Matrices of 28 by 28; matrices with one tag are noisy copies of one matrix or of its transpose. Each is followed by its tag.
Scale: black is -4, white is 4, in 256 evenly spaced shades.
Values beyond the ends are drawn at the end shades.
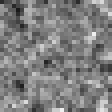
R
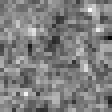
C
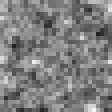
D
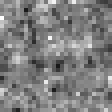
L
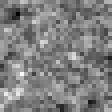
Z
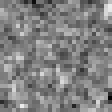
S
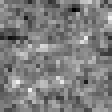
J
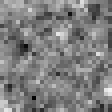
D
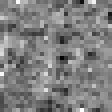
L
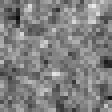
Z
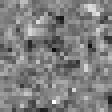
C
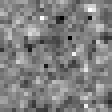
C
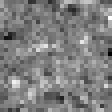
J
